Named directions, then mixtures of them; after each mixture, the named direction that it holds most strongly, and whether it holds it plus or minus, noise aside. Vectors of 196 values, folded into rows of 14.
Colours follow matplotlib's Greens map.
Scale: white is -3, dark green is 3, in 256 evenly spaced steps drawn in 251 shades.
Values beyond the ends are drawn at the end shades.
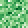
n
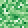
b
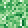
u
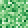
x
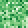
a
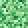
b, plus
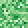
b, plus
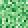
x, plus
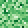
b, minus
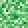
b, plus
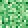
x, minus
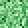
u, minus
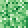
a, minus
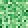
x, plus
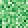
x, plus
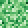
x, minus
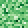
b, minus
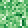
u, plus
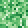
u, plus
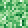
u, plus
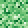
b, minus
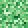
b, plus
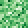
n, minus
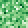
a, plus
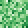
n, minus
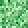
n, minus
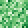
n, minus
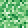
b, plus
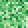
a, plus
